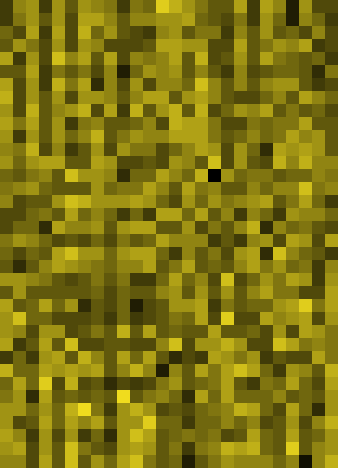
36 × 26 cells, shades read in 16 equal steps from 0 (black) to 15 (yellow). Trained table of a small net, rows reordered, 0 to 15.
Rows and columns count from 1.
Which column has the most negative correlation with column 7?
26
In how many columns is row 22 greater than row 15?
9
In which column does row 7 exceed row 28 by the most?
16
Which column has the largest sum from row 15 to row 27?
24
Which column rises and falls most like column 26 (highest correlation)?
4
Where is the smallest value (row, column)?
14, 17
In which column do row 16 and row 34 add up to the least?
3
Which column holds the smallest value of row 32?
25
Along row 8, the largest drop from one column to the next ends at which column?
2
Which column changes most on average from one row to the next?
6
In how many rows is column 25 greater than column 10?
13
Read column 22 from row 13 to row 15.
12 6 9
